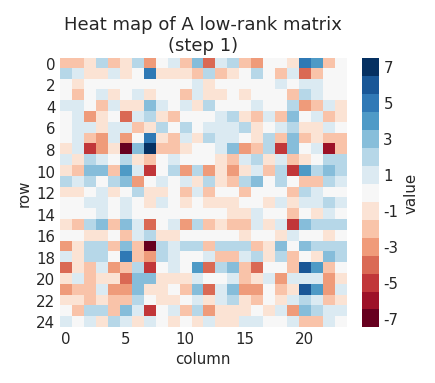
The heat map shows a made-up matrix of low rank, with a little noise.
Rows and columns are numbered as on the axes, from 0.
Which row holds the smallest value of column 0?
19
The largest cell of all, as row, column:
8, 7
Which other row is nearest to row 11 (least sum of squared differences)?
24
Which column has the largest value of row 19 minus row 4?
20
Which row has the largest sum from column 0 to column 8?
11
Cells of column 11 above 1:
7
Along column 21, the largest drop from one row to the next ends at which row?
1
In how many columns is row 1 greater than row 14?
8
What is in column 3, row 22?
-1
